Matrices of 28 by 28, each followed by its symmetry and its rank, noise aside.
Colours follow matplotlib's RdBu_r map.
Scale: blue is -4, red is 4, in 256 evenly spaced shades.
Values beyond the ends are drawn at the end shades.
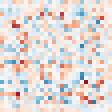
no symmetry, rank six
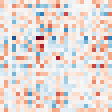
no symmetry, rank four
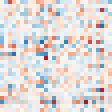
no symmetry, rank four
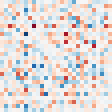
antisymmetric, rank eight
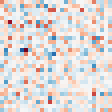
no symmetry, rank four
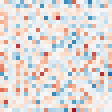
antisymmetric, rank eight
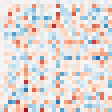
no symmetry, rank eight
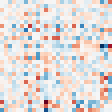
antisymmetric, rank four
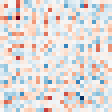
symmetric, rank six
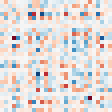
no symmetry, rank four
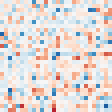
symmetric, rank six
